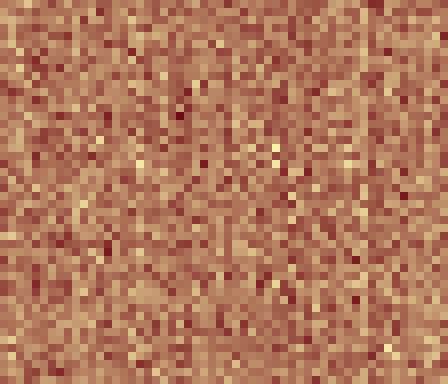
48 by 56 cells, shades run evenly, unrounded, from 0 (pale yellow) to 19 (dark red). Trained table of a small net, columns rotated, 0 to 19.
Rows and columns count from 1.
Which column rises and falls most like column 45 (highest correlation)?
42
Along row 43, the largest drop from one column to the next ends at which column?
40
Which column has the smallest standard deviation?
27
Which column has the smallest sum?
46
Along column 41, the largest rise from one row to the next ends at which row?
20
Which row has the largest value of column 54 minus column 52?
38
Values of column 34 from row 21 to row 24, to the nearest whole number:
11 8 8 12
